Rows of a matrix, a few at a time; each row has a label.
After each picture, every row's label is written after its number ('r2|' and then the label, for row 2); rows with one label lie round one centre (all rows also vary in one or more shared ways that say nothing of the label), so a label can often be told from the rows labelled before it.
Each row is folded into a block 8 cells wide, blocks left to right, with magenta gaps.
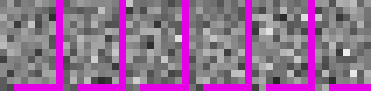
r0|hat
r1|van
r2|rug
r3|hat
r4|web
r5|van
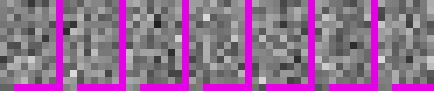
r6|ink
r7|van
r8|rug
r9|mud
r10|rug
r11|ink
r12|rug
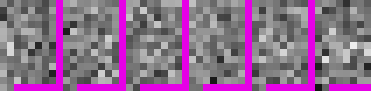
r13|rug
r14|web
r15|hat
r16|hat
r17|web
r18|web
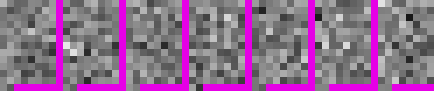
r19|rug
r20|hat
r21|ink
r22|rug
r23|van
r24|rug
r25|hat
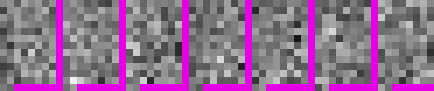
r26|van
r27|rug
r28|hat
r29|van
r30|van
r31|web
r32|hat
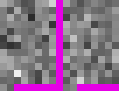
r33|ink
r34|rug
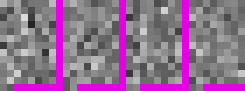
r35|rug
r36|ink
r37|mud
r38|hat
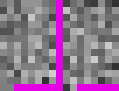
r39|van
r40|web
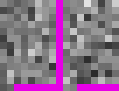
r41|van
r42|mud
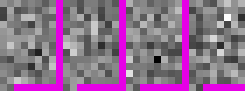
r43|rug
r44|hat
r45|rug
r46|van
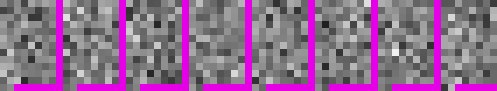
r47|hat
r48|ink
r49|rug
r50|ink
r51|hat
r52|van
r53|rug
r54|web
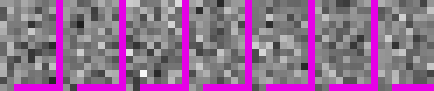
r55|rug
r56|hat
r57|ink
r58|ink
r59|hat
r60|ink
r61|rug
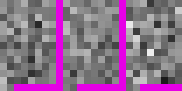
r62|mud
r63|rug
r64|rug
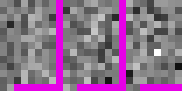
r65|van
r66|van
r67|hat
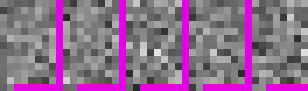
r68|van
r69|mud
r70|hat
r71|rug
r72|van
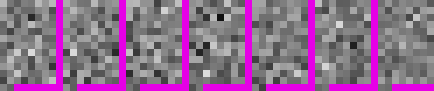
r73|hat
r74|hat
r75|ink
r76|web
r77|hat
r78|ink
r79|web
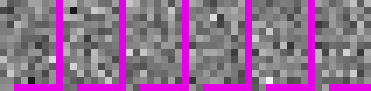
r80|van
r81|ink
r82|rug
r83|rug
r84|hat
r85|van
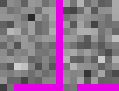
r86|web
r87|rug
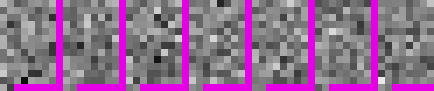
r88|hat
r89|mud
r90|mud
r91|mud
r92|van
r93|web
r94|mud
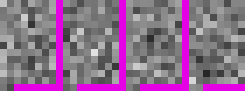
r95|rug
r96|van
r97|ink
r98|mud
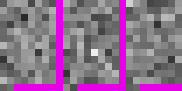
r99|web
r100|hat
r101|rug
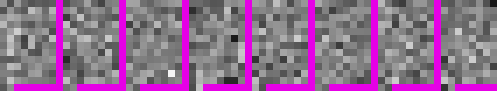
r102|rug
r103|mud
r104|hat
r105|van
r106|mud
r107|rug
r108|hat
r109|web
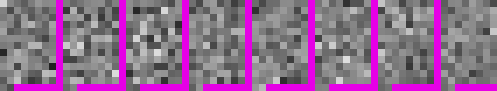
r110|hat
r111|hat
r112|rug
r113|van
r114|van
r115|ink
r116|rug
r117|web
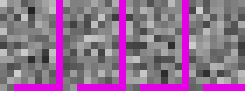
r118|rug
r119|van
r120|mud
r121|hat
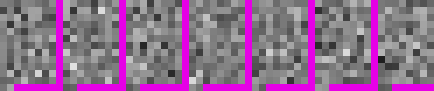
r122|van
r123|ink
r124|web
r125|mud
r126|rug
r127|van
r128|rug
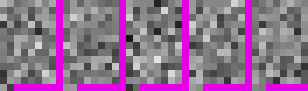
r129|hat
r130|ink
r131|ink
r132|mud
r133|web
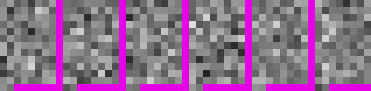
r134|ink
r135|web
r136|mud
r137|mud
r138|mud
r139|ink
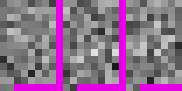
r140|web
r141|hat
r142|hat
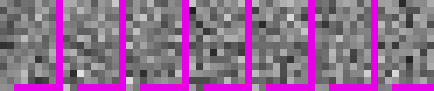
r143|van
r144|ink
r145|mud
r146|van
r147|van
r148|van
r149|rug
